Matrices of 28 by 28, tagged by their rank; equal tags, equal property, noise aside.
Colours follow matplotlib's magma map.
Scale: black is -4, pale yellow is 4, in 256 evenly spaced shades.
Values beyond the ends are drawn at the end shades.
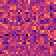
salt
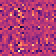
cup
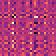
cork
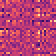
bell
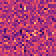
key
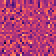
cup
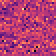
key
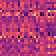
bell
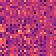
cup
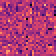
salt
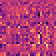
cup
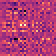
bell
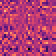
bell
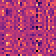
bell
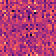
salt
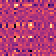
bell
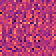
salt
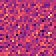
key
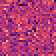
key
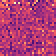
salt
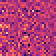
salt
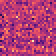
key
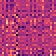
bell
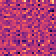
cup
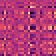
cork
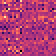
cup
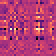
cork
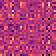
bell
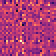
cup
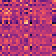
cork
